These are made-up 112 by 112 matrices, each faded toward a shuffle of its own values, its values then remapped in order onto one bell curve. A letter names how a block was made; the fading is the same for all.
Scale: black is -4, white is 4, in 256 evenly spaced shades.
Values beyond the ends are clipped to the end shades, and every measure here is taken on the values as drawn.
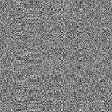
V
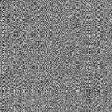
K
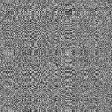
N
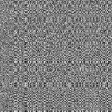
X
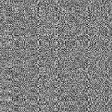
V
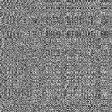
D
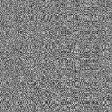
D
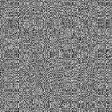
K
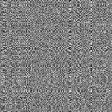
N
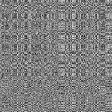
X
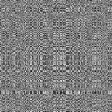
X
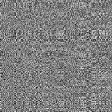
D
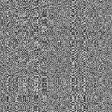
K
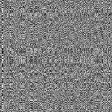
K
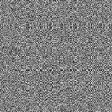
V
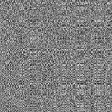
V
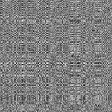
X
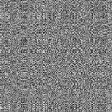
V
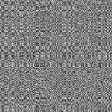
X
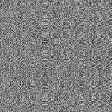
D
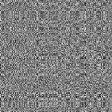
N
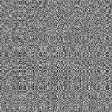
N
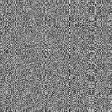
K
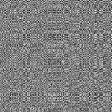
X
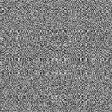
V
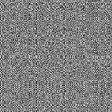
N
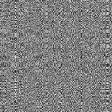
K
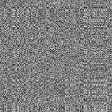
V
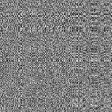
N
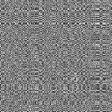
X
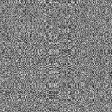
D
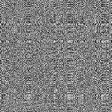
V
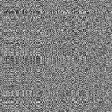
V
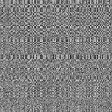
X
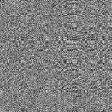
V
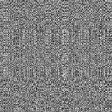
D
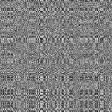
X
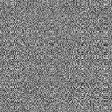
D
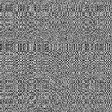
X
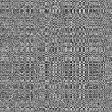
X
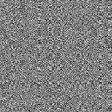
D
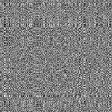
N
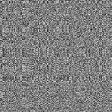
V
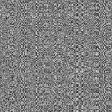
K
